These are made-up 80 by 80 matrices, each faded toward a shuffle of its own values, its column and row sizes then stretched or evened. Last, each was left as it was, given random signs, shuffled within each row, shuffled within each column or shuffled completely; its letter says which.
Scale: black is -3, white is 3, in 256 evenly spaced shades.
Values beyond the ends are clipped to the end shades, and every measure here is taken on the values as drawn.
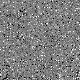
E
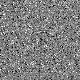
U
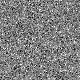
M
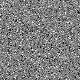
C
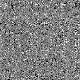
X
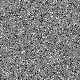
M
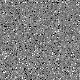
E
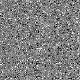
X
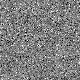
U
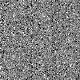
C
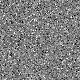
M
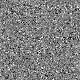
U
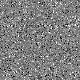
U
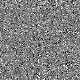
E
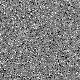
M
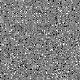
X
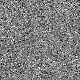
U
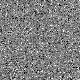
U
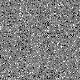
E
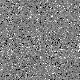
E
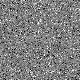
U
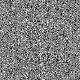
C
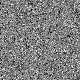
M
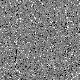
C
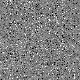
C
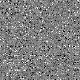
X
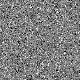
C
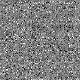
X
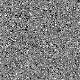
E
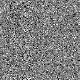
E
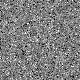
M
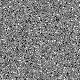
M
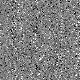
C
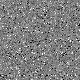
U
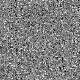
C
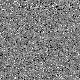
U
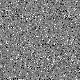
U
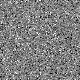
U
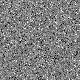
M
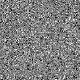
X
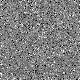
U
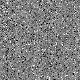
C
